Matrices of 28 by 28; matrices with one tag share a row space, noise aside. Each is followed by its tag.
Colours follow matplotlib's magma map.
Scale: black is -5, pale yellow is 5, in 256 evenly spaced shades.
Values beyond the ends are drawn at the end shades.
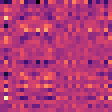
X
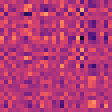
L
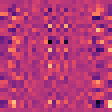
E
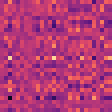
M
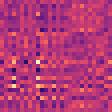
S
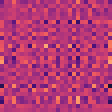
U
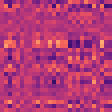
M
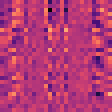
E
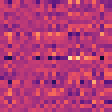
M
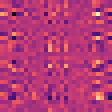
E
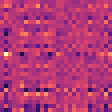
X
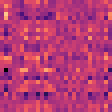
X
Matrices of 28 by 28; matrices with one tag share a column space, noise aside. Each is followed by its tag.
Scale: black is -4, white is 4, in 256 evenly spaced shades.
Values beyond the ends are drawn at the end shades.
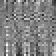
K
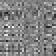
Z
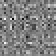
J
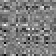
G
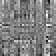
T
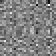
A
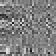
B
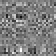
B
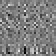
B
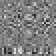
B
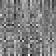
T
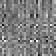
T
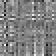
K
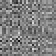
A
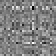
G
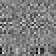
B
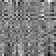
K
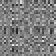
A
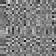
A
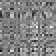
Z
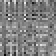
K
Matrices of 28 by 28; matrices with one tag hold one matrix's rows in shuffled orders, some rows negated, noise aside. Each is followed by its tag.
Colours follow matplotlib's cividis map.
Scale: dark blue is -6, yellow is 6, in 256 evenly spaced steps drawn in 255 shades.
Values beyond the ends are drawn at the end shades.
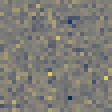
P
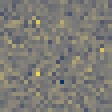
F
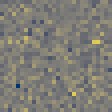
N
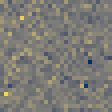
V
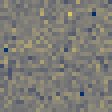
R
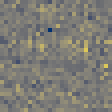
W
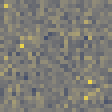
V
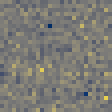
W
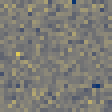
N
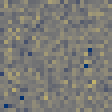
V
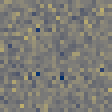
F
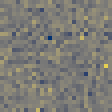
W
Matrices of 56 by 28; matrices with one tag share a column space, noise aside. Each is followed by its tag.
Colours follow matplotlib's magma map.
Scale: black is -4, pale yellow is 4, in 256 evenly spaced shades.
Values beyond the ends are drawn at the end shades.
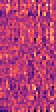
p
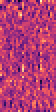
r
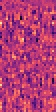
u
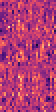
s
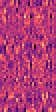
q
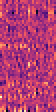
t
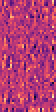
q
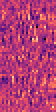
u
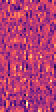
r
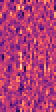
r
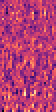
t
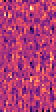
r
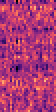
r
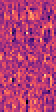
u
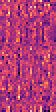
p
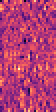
r
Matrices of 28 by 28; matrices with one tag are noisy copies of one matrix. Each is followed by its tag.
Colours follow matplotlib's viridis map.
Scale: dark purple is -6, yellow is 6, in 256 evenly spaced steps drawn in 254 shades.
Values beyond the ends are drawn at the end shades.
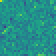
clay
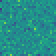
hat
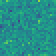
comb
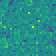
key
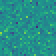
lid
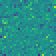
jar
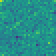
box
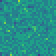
hat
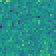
comb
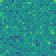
box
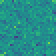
box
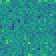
comb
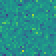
jar
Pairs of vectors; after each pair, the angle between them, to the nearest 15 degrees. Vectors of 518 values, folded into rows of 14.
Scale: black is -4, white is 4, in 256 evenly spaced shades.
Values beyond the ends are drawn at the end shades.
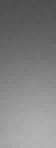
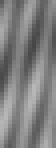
75 degrees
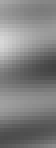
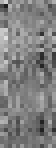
60 degrees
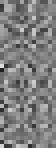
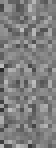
15 degrees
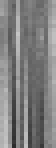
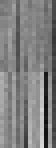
120 degrees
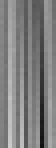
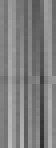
15 degrees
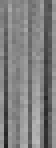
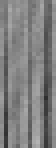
15 degrees
